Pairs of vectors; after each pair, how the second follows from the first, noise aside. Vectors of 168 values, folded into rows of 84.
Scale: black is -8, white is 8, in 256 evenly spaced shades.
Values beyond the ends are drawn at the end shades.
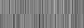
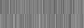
negated, shrunk.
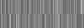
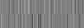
wrapped around, negated, partly zeroed.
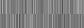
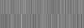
reversed, negated, shrunk.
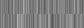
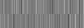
wrapped around, negated, partly zeroed.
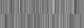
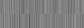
wrapped around, negated, shrunk.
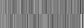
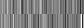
scaled up.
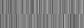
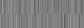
negated, shrunk.
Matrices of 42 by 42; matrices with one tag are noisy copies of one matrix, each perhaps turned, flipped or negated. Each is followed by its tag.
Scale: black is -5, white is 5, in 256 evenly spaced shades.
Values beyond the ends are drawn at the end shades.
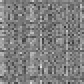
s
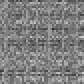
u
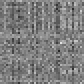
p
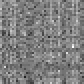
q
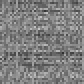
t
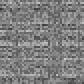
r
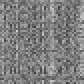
s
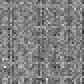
u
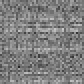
t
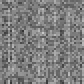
u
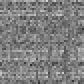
q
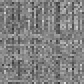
p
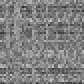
q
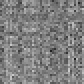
q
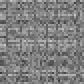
u
